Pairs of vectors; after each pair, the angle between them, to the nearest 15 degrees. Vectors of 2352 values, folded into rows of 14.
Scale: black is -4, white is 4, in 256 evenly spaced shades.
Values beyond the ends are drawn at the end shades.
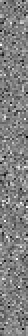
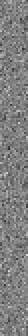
135 degrees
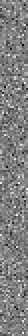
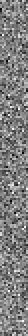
60 degrees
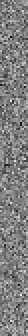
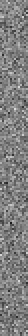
90 degrees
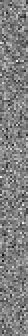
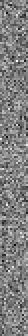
45 degrees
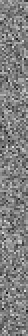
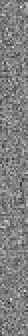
60 degrees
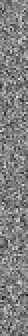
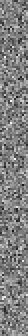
150 degrees
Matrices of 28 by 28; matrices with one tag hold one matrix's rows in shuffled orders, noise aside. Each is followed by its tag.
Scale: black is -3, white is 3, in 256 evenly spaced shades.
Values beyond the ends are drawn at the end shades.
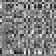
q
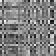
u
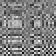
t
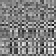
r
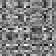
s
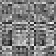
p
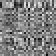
q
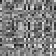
q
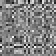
q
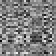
s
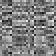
p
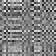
t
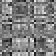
p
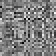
q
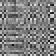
u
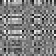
t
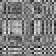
t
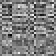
p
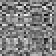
s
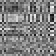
u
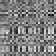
r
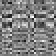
p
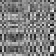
u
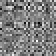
q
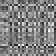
r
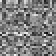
s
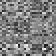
s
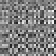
r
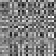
r
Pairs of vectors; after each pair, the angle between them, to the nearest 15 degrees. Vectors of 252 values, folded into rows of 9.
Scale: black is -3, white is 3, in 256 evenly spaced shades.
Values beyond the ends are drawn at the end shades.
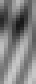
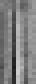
90 degrees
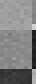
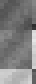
165 degrees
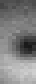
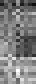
45 degrees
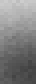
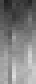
165 degrees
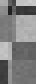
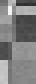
165 degrees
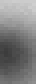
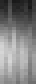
165 degrees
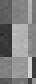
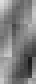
120 degrees
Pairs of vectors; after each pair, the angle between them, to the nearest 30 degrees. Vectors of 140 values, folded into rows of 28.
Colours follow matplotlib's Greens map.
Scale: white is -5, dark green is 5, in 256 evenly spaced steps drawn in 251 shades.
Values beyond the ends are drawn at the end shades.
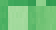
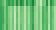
60 degrees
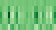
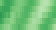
90 degrees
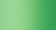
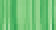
90 degrees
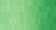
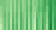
60 degrees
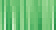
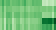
60 degrees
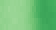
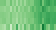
30 degrees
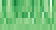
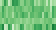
60 degrees
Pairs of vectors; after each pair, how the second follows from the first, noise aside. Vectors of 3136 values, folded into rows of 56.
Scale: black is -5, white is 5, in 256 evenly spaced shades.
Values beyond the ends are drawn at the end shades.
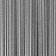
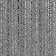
reversed, partly zeroed.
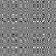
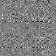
sign-scrambled.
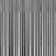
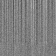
reversed, negated, shrunk.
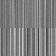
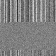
reversed, partly zeroed.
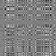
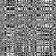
negated, scaled up.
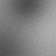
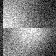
wrapped around, negated, scaled up.
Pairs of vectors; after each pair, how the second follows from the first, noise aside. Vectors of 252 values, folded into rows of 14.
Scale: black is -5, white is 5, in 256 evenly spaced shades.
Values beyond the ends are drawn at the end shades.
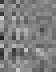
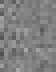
shrunk.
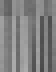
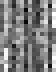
wrapped around, negated, scaled up.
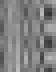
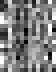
wrapped around, negated, scaled up.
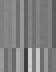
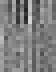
reversed, negated.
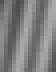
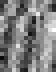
wrapped around, negated, scaled up.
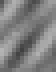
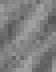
reversed, negated, shrunk.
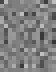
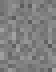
reversed, negated, shrunk.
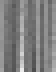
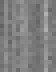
wrapped around, shrunk.
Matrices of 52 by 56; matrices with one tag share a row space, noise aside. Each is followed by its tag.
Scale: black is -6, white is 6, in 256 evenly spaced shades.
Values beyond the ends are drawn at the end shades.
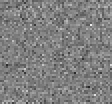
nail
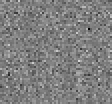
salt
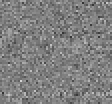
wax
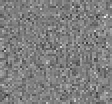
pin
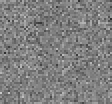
salt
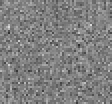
salt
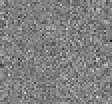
pin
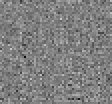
wax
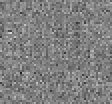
wax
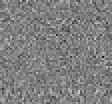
pin
